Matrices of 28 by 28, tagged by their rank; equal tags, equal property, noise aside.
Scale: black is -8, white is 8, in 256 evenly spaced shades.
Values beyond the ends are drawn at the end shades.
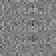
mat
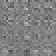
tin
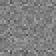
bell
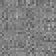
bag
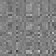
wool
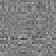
bell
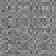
tin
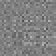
bell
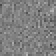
bag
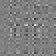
wool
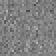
bag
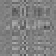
wool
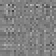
tin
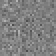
mat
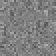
mat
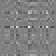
wool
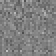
bag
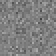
bag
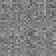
bag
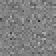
bag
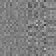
wool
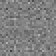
mat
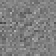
bag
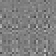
wool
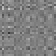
wool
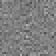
mat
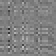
wool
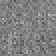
bag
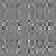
wool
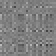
wool
